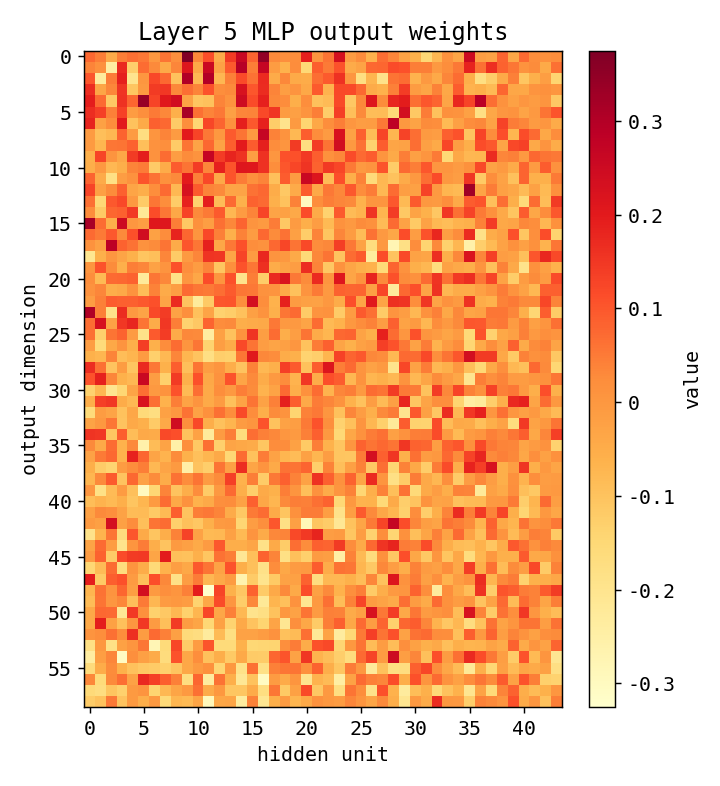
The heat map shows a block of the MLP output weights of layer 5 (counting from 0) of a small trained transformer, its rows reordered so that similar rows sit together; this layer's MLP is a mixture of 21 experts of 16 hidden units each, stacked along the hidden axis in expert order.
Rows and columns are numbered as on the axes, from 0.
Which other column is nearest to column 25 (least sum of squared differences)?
38
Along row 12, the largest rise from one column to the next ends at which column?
35
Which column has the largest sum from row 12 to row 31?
15
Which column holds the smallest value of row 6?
18
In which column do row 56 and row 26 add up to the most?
5
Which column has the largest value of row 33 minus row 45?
8
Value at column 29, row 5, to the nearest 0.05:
0.25
